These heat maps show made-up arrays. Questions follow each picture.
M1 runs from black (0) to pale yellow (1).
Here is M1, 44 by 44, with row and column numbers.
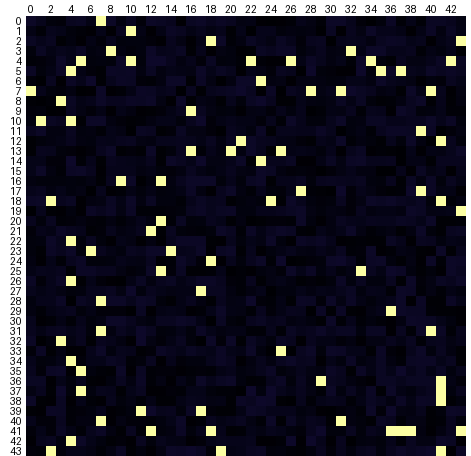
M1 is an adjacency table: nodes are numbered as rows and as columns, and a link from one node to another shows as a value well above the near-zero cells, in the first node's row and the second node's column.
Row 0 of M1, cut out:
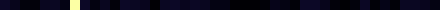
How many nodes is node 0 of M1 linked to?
1
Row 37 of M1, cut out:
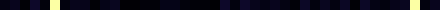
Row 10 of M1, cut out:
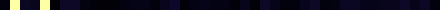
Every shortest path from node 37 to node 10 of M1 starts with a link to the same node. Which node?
node 5
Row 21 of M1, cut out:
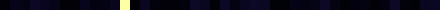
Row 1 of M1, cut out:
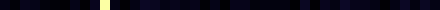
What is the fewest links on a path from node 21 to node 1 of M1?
7
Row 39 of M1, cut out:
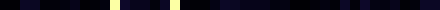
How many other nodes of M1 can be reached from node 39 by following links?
3
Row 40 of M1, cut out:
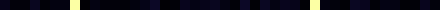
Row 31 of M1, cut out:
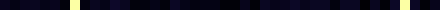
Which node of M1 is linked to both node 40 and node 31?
node 7
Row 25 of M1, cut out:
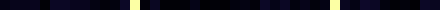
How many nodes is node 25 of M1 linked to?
2
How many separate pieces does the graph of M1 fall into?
8
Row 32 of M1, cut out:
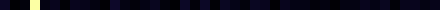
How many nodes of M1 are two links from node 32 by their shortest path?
1
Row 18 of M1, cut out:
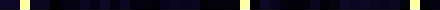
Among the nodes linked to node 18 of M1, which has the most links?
node 41
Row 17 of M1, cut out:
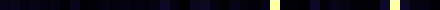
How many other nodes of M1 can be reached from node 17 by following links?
3
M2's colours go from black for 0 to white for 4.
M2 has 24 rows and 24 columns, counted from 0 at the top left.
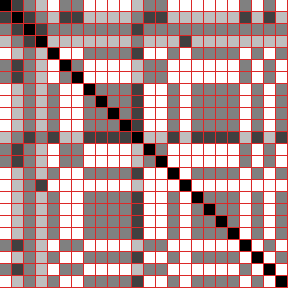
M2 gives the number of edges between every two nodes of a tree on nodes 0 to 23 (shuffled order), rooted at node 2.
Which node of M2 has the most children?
11
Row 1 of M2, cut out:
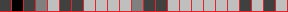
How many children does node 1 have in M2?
7
